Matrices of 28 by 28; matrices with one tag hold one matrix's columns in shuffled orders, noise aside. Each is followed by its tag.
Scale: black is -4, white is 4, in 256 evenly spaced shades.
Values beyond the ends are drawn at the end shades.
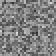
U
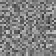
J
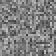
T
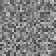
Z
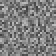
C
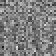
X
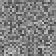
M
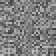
M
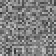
M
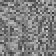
X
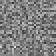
J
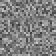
C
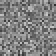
Z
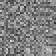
M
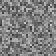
C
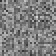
T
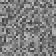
U
